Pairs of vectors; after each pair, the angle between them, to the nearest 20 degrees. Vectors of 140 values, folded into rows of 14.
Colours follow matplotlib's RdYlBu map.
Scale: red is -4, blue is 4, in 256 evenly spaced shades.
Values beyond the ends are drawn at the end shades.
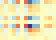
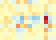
60 degrees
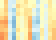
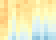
60 degrees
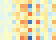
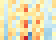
60 degrees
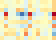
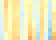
80 degrees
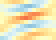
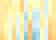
100 degrees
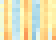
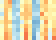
20 degrees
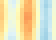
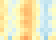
20 degrees
